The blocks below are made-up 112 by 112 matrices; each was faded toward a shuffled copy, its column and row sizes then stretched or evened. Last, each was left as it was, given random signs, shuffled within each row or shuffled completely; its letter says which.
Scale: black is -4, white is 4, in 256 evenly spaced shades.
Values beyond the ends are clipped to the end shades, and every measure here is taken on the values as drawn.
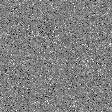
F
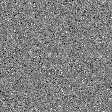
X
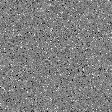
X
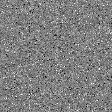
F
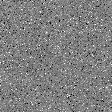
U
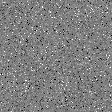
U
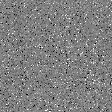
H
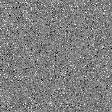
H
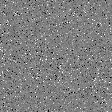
X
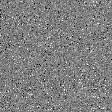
H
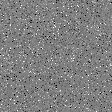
U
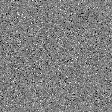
H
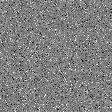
U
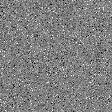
H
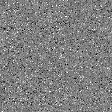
H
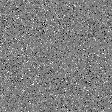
X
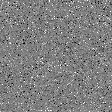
X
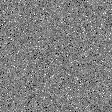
U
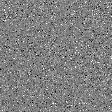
F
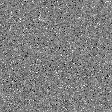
X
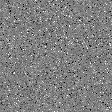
X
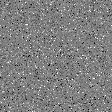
X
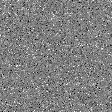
X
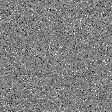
X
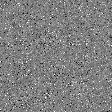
F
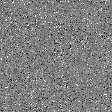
F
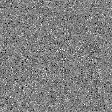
H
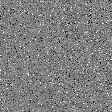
F
